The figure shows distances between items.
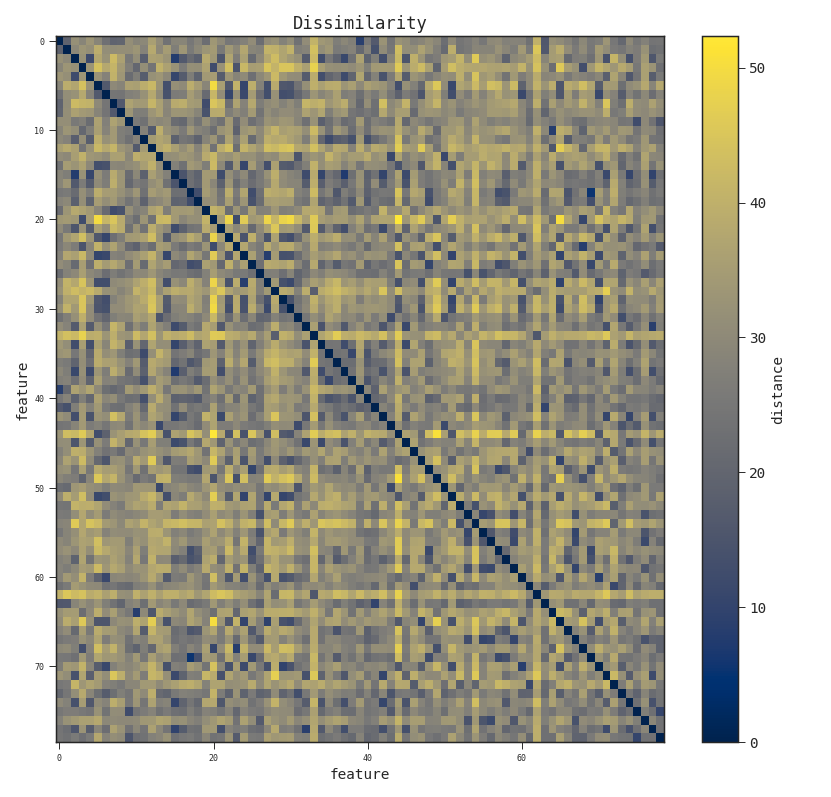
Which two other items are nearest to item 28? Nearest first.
33, 62
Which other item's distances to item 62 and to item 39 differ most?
0
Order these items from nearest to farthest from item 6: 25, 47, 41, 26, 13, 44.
47, 44, 26, 41, 13, 25
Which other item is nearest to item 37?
15
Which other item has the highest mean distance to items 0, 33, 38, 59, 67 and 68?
44
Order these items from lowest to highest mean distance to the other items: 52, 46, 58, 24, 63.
63, 58, 24, 46, 52
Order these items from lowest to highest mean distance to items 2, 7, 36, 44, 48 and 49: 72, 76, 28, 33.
76, 72, 28, 33
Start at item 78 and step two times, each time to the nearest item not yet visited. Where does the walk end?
9
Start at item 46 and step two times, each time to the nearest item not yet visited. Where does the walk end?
72
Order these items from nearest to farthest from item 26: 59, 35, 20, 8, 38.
59, 8, 38, 35, 20
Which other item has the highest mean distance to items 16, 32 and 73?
54
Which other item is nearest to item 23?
68
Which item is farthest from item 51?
20
